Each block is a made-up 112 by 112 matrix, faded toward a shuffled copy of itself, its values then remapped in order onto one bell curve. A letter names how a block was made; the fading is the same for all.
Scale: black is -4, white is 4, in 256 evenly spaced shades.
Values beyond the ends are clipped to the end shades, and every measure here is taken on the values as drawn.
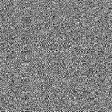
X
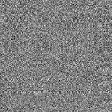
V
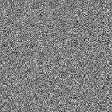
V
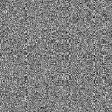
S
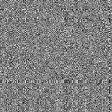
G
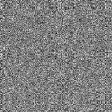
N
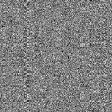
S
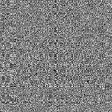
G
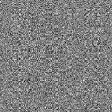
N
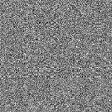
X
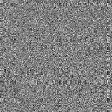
N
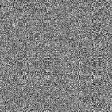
N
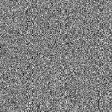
S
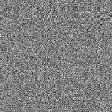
V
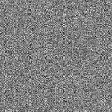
N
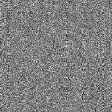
S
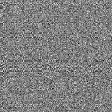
X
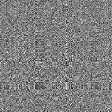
G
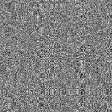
N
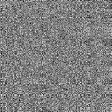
G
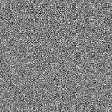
V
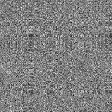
V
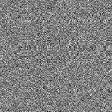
N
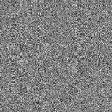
V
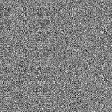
V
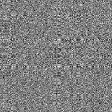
G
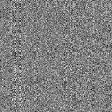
S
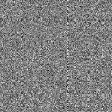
S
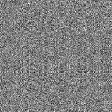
V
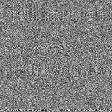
X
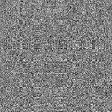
X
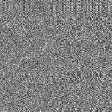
G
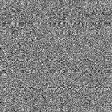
X
